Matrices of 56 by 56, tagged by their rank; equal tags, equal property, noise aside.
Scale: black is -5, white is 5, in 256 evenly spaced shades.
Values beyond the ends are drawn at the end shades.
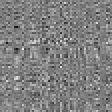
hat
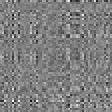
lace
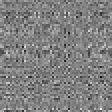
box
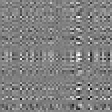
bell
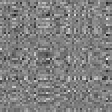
lace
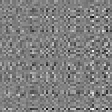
lace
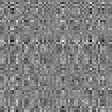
bell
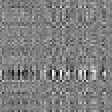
bell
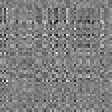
lace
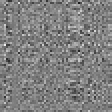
hat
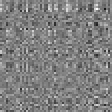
lace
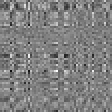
bell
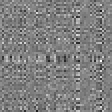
bell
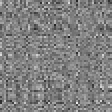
hat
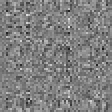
hat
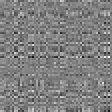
bell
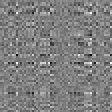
bell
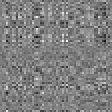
lace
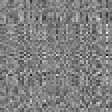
lace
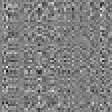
box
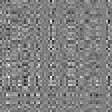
lace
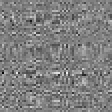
box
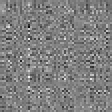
hat
